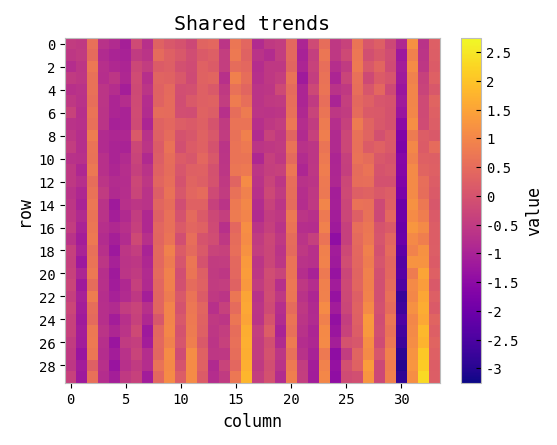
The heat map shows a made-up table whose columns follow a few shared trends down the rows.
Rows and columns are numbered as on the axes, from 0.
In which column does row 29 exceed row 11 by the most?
32
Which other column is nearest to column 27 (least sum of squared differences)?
9
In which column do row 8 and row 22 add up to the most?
16
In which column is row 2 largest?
31
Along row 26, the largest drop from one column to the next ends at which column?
30
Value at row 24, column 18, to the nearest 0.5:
0
